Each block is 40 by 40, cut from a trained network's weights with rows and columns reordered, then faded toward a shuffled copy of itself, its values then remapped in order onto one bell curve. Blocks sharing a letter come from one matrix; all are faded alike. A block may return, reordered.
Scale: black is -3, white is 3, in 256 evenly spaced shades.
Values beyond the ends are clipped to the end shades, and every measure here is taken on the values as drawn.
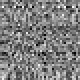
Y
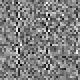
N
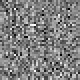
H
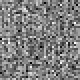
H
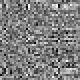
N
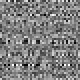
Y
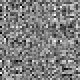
N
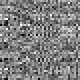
Y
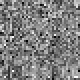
H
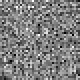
H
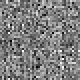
H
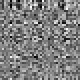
N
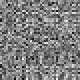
N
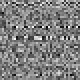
Y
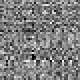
Y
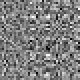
N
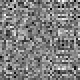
N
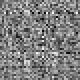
Y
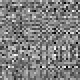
Y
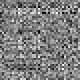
N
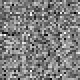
H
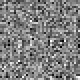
H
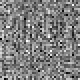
H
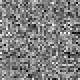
H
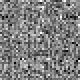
H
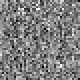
H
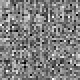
H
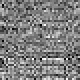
Y
